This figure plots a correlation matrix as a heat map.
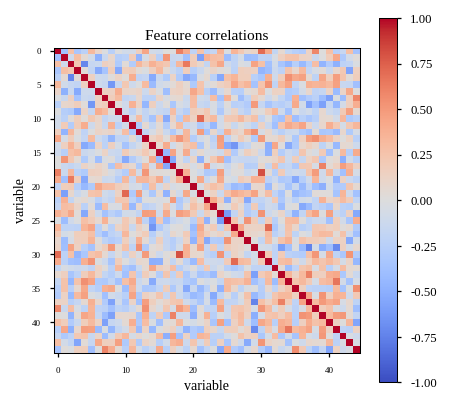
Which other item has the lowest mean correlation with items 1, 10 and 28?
43
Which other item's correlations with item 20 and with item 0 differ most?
38
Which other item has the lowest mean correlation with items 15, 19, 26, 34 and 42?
16
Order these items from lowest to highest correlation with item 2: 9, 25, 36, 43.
36, 9, 43, 25
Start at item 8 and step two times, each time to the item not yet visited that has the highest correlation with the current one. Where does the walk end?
12
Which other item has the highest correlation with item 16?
1
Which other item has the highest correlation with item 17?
39
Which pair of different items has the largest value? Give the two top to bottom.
18, 30
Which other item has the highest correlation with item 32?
14
